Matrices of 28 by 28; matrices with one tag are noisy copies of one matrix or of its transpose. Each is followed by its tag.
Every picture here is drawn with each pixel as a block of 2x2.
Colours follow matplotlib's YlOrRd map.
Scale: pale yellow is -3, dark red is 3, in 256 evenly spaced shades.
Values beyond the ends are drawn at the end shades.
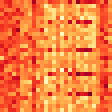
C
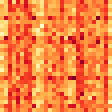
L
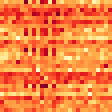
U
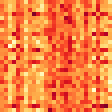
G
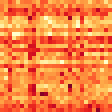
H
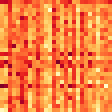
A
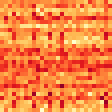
G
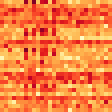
U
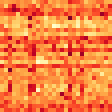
H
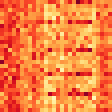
C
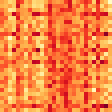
G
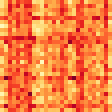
L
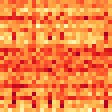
G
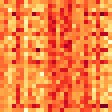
G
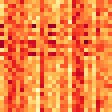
U
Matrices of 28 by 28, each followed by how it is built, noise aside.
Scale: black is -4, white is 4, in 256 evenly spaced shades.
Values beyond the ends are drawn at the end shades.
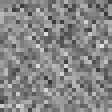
Toeplitz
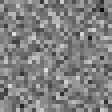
noise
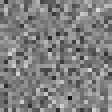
noise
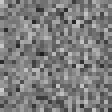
repeating rows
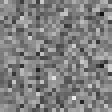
repeating rows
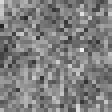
smooth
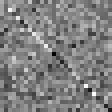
diagonal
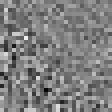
lower triangular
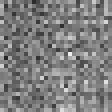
blocks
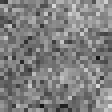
smooth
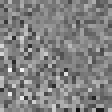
lower triangular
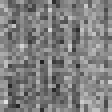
blocks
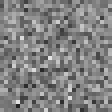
noise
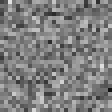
noise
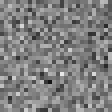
noise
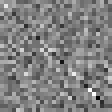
diagonal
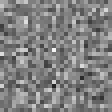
blocks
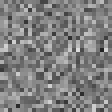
blocks
